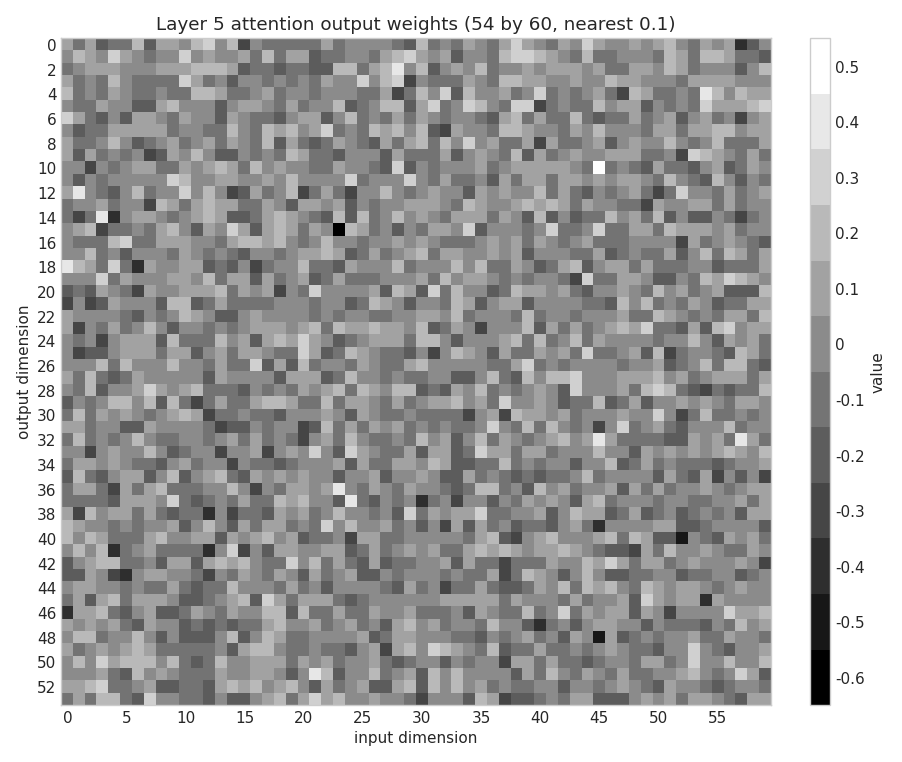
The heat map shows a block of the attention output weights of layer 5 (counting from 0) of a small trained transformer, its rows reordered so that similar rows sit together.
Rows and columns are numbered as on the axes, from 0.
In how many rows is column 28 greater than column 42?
27
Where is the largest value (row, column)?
10, 45
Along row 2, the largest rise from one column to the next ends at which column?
23
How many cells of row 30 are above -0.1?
36
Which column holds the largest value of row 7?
22
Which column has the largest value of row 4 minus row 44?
32
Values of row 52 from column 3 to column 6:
0.3 -0.1 -0.1 0
